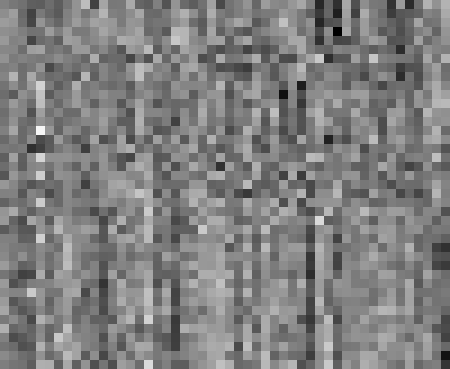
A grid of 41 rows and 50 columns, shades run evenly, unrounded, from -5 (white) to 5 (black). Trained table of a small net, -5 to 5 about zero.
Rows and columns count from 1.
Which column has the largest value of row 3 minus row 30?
36
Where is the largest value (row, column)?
4, 38
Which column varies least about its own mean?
3
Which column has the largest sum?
35
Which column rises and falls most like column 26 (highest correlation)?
43
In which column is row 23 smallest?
5
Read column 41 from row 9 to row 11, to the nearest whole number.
2 0 -1
